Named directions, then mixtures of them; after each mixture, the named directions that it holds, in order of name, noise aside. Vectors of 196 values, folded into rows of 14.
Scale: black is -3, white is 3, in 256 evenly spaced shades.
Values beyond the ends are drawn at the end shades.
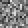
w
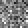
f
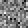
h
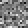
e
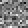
e.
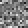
e.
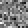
e, h.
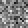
f.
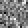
e, h.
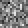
w.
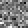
e, h.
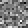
e.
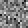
h.
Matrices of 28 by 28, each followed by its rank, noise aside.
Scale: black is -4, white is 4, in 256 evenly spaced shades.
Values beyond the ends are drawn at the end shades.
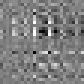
two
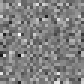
five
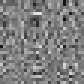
four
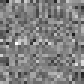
five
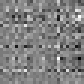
two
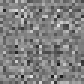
five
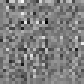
four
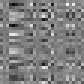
two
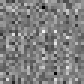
five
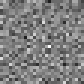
five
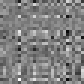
two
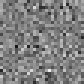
five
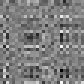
two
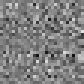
five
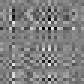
two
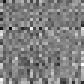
three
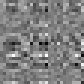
two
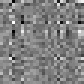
two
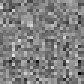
five
